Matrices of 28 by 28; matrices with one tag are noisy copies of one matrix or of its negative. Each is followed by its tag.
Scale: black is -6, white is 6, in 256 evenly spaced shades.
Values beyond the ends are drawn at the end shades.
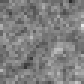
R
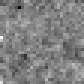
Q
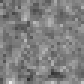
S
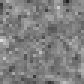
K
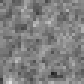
S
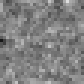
K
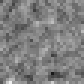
S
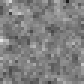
K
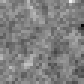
R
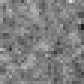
R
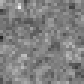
Q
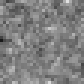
K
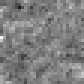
Q
